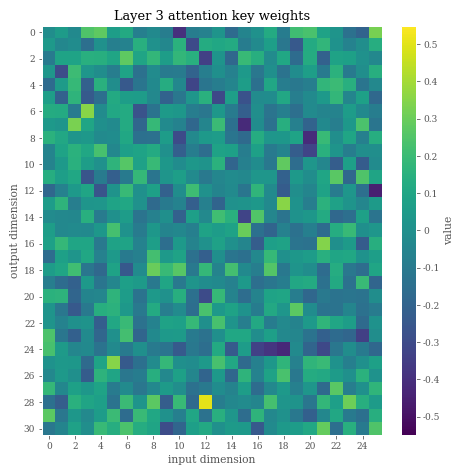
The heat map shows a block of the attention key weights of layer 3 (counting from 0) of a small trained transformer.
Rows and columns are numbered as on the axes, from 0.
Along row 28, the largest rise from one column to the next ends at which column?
12
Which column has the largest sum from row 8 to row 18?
21
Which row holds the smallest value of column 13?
5
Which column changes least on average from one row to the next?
7
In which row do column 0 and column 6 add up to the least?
4
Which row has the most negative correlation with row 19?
16
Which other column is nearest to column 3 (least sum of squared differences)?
6
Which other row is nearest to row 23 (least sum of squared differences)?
20
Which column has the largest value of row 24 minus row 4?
0
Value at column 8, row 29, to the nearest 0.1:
0.1
